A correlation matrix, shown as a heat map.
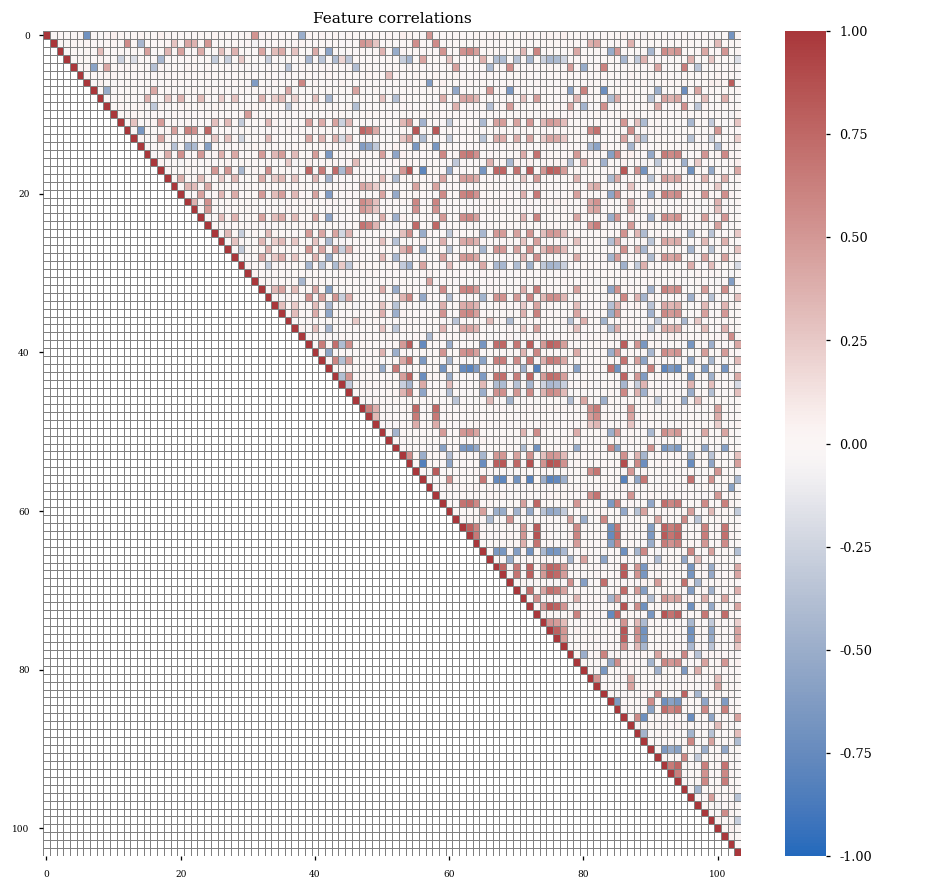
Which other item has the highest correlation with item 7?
80
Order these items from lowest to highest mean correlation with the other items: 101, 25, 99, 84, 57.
84, 99, 57, 25, 101
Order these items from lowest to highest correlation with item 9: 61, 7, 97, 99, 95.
7, 97, 99, 61, 95
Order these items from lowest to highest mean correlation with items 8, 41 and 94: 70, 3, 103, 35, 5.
3, 5, 103, 70, 35
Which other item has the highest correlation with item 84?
42
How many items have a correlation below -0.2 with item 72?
9
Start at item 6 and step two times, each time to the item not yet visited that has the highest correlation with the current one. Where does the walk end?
38
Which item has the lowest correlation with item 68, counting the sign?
56
